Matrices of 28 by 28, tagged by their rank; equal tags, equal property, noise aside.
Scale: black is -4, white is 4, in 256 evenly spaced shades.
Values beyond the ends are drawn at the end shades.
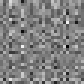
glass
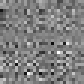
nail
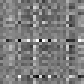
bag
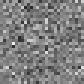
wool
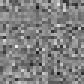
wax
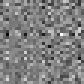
nail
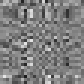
glass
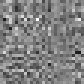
glass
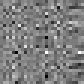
nail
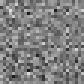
wool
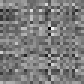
glass
